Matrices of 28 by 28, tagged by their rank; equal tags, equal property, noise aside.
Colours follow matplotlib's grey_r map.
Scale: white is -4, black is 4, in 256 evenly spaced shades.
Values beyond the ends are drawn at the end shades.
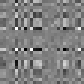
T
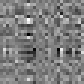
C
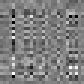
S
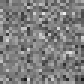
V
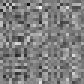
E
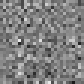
E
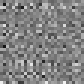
E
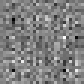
C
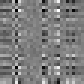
T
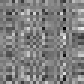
S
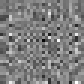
E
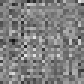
E
